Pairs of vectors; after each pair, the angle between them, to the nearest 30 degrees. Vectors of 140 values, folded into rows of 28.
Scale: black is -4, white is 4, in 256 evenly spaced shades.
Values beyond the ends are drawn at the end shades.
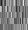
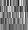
90 degrees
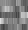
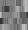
150 degrees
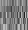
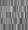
120 degrees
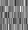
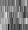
120 degrees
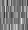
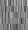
150 degrees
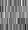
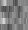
90 degrees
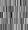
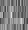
150 degrees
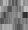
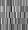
90 degrees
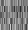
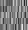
90 degrees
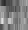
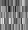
60 degrees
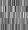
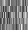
90 degrees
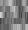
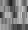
150 degrees
